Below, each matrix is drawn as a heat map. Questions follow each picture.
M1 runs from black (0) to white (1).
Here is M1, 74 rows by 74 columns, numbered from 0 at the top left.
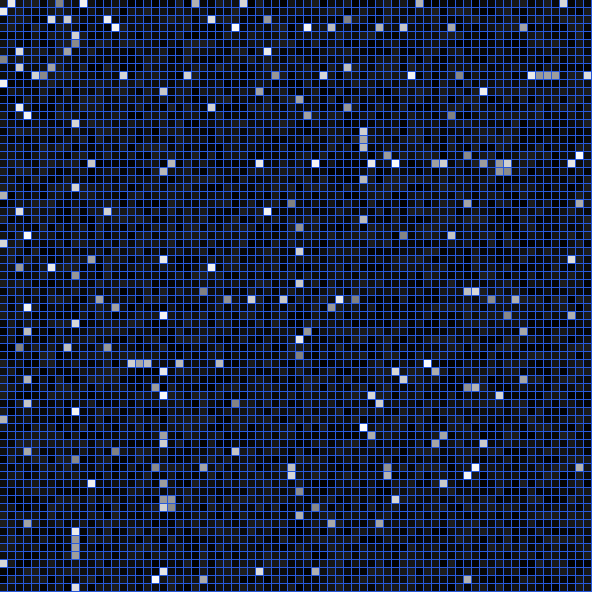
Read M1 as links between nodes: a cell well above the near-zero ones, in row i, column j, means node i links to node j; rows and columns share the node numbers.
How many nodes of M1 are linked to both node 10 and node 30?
1
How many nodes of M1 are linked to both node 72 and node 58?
2
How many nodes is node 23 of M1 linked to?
1
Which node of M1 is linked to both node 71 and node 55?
node 20
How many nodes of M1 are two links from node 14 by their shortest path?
5
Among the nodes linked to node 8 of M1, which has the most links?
node 2
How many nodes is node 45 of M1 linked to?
6
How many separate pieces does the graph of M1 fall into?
8
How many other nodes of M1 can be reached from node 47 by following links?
8
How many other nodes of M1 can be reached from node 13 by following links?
6
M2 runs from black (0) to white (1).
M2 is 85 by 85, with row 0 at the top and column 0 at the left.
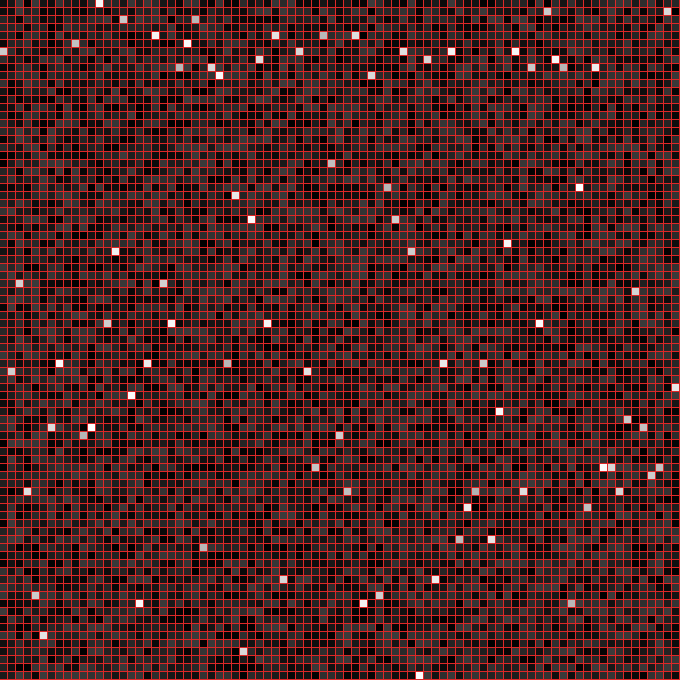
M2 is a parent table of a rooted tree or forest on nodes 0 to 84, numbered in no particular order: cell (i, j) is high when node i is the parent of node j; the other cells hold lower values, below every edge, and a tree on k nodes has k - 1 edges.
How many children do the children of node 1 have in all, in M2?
1
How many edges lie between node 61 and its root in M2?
5
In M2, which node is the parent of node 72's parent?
5
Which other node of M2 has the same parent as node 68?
83
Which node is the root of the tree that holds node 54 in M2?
36
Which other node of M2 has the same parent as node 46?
27
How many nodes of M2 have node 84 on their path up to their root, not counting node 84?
2
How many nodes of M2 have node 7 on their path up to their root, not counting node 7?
12
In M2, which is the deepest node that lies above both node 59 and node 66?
8
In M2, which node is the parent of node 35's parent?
23
